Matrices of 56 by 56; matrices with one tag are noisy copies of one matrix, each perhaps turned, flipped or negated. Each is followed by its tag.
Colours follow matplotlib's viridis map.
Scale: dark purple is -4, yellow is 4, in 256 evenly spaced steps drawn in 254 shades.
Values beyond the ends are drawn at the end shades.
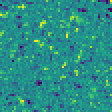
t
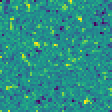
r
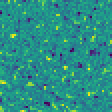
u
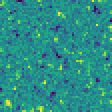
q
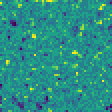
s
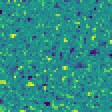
u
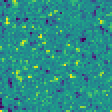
t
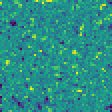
s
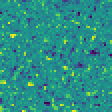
u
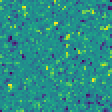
r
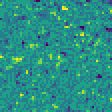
u
